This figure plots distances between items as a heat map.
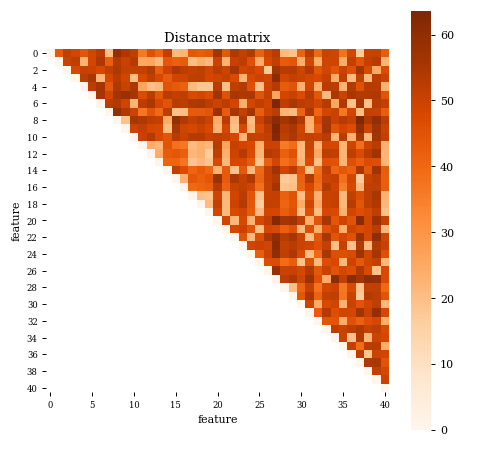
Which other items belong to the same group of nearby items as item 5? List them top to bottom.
27, 33
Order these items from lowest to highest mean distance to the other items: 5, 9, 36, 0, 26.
0, 36, 9, 26, 5
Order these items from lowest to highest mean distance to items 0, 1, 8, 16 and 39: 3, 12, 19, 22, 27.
19, 12, 22, 3, 27
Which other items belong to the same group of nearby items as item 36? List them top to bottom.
3, 6, 10, 23, 34, 38
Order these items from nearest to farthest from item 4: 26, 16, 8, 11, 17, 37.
17, 11, 16, 37, 26, 8
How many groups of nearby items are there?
6
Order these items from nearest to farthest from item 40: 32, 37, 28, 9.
32, 28, 37, 9
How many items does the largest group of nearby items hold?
14
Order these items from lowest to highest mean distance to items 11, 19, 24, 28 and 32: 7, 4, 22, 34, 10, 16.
4, 16, 7, 22, 34, 10
